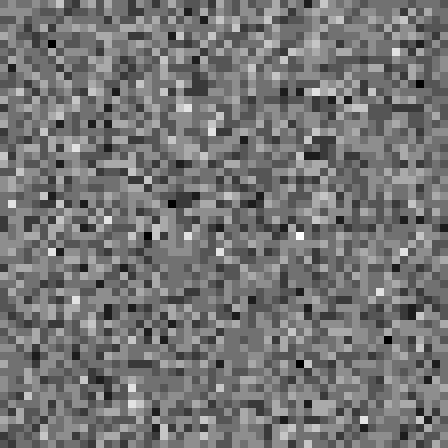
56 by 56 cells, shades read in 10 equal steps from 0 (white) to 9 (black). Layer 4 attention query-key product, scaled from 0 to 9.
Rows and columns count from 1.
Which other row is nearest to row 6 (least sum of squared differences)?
28
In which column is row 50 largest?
14
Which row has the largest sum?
29
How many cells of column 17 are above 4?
31
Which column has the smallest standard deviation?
56
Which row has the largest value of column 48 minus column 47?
12
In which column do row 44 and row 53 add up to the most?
54
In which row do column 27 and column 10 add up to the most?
1
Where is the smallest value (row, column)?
30, 38
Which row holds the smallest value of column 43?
3
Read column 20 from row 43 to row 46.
3 5 4 6
